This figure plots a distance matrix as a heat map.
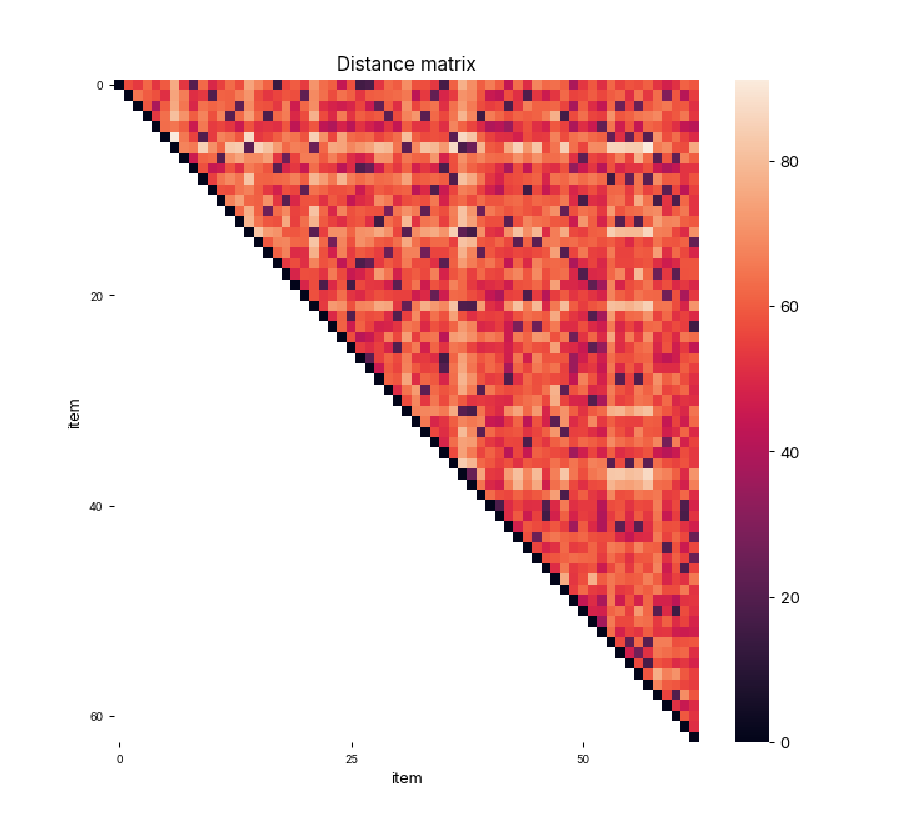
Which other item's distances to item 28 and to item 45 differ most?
13
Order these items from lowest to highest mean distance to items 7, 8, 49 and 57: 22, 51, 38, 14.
51, 22, 38, 14
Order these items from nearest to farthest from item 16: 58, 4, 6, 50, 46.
4, 46, 50, 58, 6
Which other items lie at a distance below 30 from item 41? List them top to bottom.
40, 46, 61
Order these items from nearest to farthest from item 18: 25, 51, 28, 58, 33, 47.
58, 25, 51, 33, 47, 28
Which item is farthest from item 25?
47
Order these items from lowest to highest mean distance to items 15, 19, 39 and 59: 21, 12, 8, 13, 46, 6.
12, 8, 46, 13, 21, 6
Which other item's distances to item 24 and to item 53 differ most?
9
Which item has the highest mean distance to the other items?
6
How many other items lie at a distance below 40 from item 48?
6
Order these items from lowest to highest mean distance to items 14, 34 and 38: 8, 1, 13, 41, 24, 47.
41, 1, 8, 47, 24, 13
